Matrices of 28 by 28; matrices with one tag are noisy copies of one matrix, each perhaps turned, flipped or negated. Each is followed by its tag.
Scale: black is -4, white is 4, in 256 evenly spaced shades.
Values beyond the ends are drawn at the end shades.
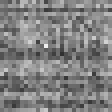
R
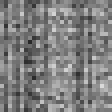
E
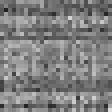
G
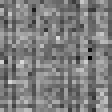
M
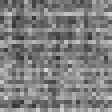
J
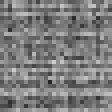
M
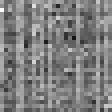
M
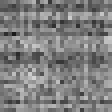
R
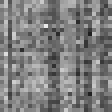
R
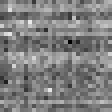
R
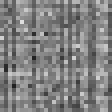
M
